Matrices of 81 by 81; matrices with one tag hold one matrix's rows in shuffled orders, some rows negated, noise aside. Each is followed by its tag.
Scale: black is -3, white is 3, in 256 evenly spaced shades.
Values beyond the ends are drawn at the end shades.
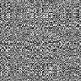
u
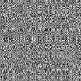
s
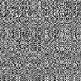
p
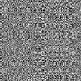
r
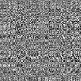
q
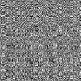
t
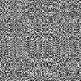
u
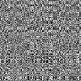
u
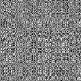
s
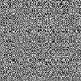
s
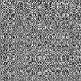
s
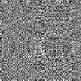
r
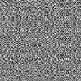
p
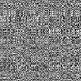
q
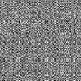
p
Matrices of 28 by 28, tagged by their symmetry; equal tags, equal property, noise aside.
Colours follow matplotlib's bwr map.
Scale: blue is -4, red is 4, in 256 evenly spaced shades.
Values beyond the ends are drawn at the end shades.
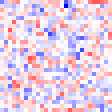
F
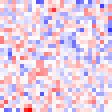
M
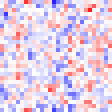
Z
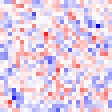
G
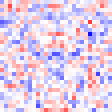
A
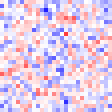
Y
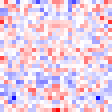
A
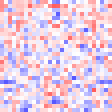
A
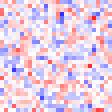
G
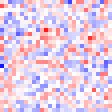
F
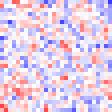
G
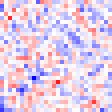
G
